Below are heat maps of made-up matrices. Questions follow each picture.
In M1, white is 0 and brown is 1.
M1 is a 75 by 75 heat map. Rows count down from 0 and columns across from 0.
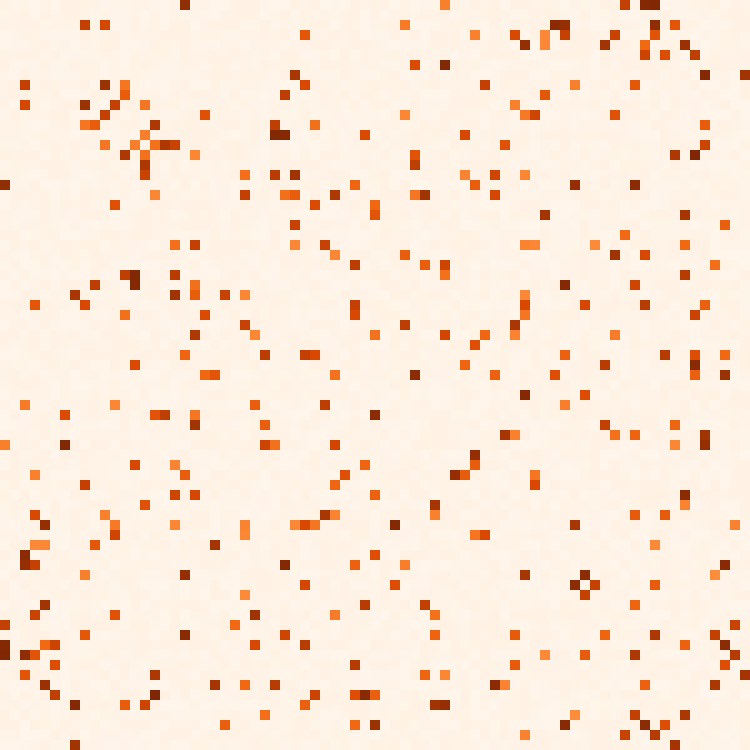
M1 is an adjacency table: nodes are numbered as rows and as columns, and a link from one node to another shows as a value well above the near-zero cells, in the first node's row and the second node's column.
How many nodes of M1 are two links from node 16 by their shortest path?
9
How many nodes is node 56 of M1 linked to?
6
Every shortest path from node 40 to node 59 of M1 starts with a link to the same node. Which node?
node 32
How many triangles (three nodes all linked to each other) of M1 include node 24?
4
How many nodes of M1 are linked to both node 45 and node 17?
0
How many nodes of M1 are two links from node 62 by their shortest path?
5
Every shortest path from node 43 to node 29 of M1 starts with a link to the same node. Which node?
node 70
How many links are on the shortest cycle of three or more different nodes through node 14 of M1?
4
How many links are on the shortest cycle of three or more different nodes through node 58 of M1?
4
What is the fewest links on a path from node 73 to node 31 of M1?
2
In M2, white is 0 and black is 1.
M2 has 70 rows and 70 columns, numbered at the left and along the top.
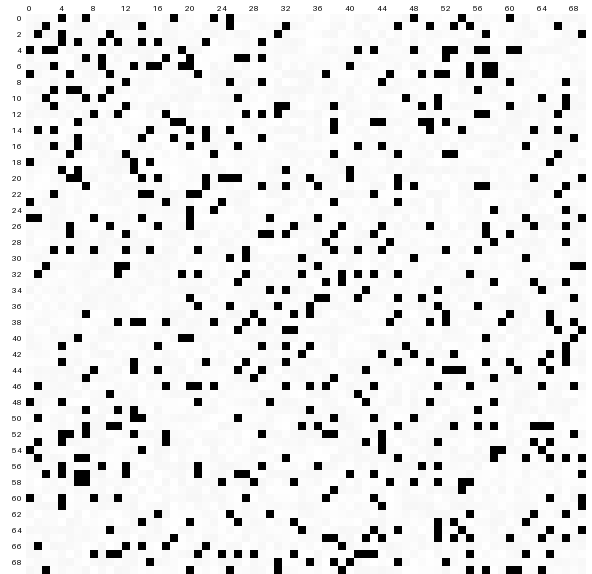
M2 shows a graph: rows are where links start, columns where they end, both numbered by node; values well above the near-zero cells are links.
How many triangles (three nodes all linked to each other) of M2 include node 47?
0
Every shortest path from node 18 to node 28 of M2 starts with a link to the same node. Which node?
node 65
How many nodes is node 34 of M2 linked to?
5
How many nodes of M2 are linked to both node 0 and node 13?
1
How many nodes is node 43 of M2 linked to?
11
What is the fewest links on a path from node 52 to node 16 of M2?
2
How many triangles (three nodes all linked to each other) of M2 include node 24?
0
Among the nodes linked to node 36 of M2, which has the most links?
node 51
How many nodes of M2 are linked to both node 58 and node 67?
4
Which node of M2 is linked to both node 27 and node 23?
node 38
